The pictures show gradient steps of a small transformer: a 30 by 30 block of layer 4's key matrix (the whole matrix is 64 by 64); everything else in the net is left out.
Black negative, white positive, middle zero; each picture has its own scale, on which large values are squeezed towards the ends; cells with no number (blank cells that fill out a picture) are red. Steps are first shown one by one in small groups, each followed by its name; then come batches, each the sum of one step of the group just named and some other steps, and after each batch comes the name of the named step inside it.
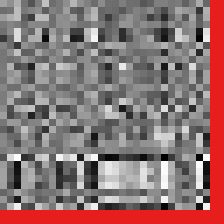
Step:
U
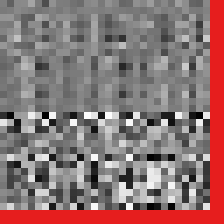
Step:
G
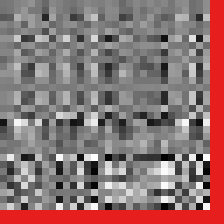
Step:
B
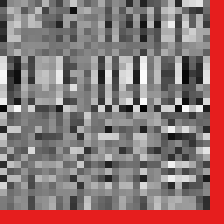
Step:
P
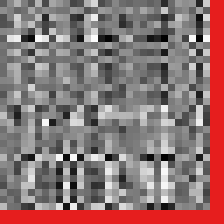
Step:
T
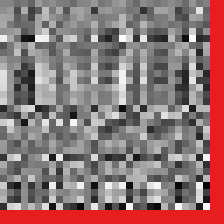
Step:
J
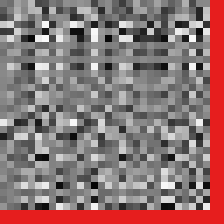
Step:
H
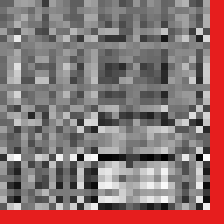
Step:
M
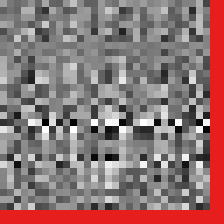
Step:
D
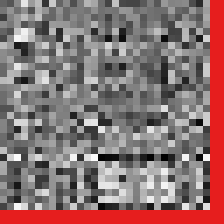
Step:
M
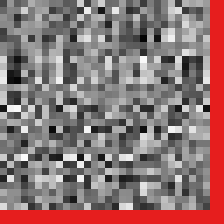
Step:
P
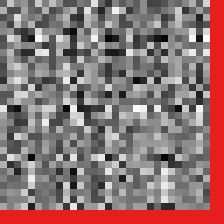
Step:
T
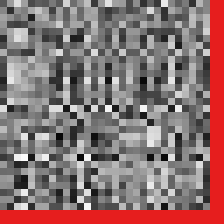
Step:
U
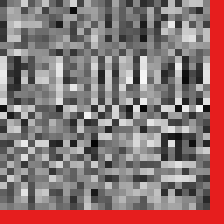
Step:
P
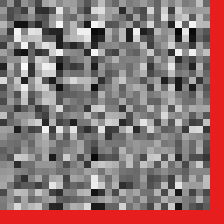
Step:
D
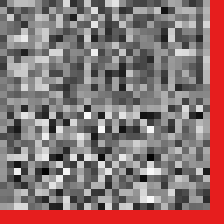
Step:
G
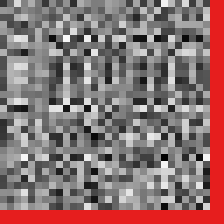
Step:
B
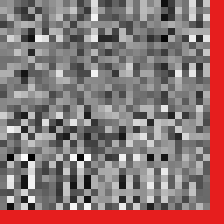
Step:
T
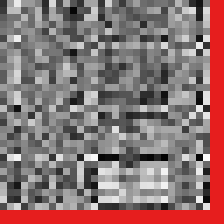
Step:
M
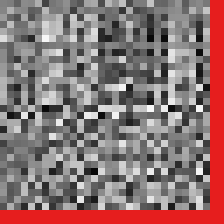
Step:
J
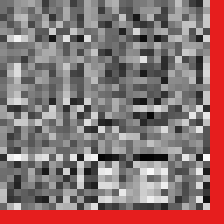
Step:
M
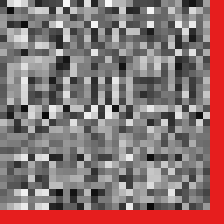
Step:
G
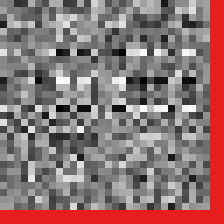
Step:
G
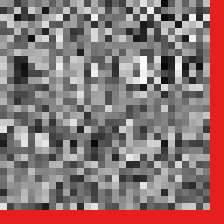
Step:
H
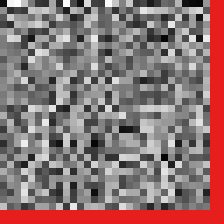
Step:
T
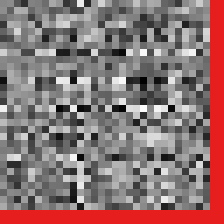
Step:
U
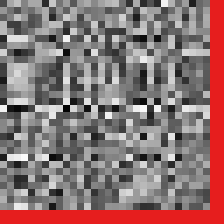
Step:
G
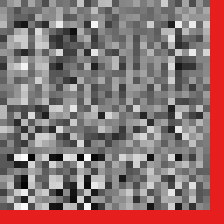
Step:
G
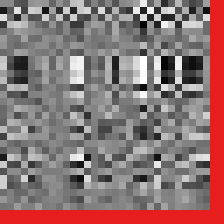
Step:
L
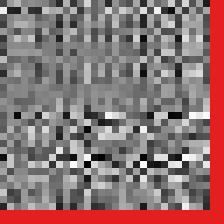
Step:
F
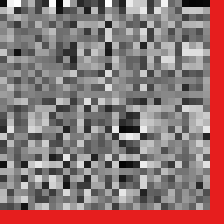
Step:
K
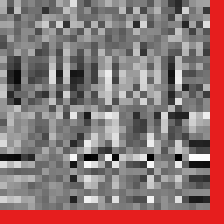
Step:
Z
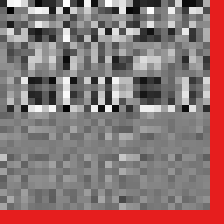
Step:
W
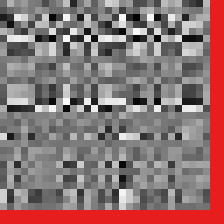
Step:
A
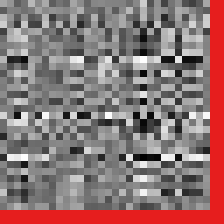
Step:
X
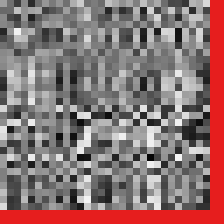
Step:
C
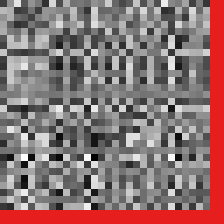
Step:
K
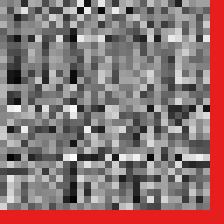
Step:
Z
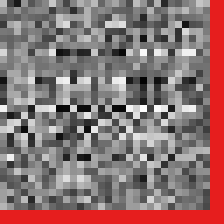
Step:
C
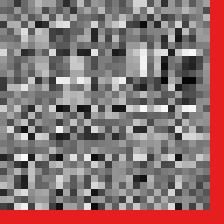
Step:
L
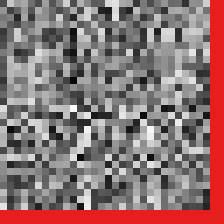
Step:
C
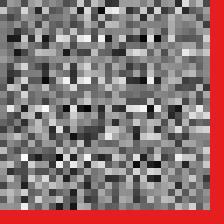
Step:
F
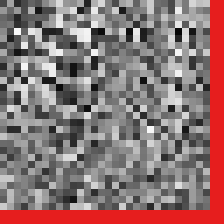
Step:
C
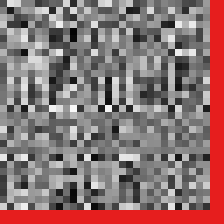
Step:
W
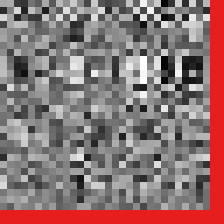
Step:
L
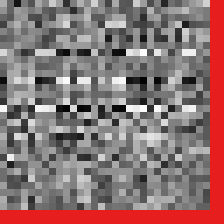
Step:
C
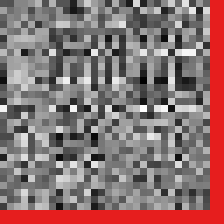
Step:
F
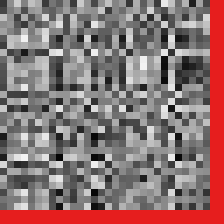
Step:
L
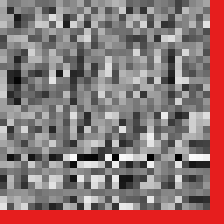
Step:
Z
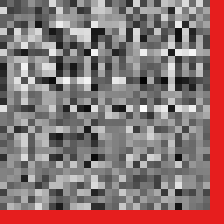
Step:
F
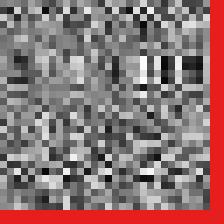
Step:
L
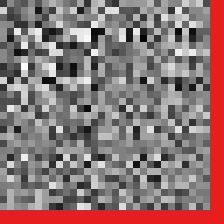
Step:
F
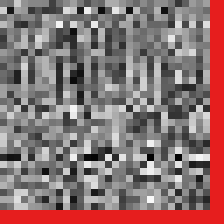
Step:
Z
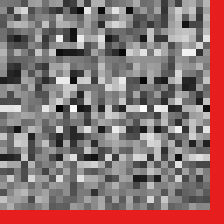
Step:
Z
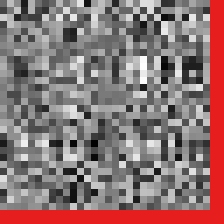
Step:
L
